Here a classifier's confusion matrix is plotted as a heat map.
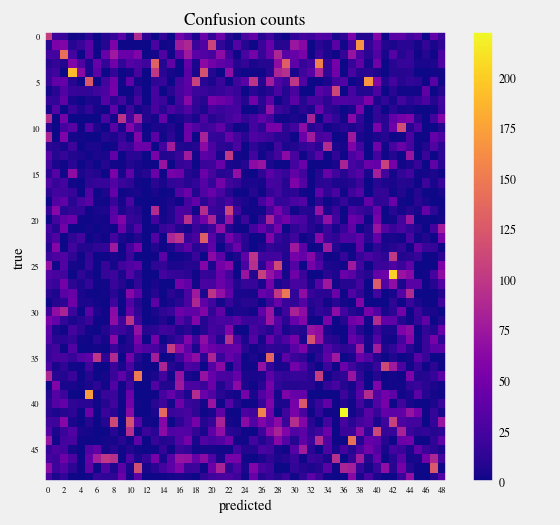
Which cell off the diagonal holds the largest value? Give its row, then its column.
41, 36
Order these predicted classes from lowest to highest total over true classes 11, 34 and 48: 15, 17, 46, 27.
46, 27, 17, 15
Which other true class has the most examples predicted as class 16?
22
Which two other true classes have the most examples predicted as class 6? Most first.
35, 46
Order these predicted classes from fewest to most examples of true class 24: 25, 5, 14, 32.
5, 14, 32, 25
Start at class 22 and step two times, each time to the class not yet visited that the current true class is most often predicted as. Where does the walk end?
13
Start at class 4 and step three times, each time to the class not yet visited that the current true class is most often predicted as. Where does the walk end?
32
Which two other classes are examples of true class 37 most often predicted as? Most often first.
11, 33
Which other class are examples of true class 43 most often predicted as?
40
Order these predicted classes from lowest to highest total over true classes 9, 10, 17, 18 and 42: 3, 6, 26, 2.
6, 3, 26, 2
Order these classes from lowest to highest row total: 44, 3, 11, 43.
11, 44, 43, 3
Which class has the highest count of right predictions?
2
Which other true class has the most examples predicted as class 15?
34
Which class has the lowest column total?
12
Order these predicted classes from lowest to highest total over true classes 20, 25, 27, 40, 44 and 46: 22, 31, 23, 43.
23, 43, 31, 22
